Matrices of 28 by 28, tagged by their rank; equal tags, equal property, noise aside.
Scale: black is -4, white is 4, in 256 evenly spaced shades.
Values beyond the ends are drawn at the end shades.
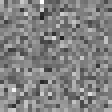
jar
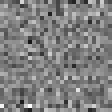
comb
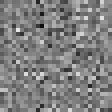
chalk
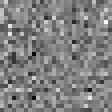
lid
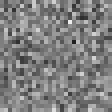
jar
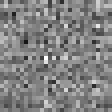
comb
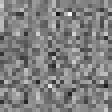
lid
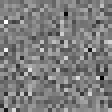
jar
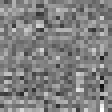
lid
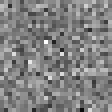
jar
